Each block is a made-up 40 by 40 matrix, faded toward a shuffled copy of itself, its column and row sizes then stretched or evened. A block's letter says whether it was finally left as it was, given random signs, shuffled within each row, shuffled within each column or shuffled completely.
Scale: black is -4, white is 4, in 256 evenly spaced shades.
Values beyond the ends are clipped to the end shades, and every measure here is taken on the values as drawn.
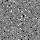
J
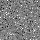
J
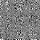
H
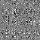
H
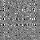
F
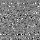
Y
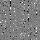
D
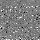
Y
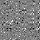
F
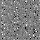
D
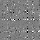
H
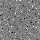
J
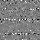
Y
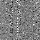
D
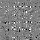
H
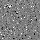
J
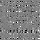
F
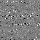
Y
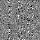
D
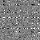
H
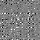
F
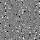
D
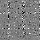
H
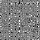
H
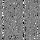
D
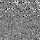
Y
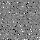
Y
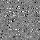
Y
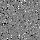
J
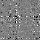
H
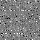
Y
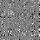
F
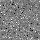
J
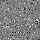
Y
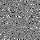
Y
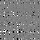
H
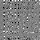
F
